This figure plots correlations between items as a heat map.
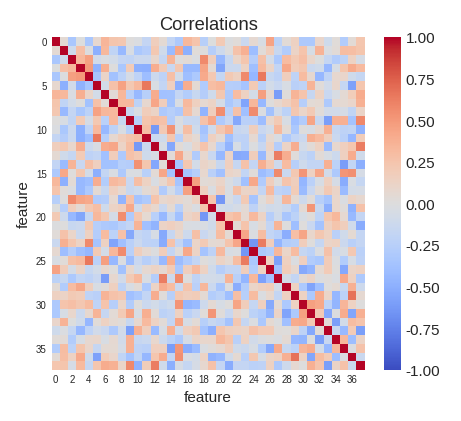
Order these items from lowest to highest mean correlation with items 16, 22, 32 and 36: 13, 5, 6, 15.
5, 13, 6, 15
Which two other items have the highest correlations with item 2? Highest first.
18, 4
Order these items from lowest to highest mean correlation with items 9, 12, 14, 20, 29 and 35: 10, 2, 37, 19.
10, 2, 19, 37
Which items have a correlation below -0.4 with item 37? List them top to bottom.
10, 14, 21, 33
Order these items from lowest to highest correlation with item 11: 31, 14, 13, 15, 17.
15, 13, 17, 14, 31
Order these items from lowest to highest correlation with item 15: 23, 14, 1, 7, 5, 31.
5, 14, 23, 7, 31, 1
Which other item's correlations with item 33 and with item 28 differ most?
3
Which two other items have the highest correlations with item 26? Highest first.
0, 17
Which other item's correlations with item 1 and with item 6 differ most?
8
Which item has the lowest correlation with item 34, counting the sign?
32
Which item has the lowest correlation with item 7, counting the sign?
23
